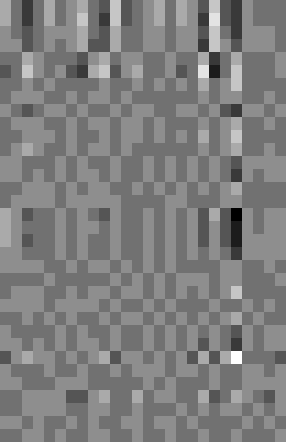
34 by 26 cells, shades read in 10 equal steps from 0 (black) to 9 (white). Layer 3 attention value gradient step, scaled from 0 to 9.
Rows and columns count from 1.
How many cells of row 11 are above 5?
2
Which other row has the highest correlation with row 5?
6
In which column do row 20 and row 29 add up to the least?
22
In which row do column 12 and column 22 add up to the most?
28
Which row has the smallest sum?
17
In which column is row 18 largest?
1
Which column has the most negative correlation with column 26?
7
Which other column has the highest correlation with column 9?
4
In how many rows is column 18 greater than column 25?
6
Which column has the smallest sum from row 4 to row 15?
20
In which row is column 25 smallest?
31
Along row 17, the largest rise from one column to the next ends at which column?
23
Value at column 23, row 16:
4
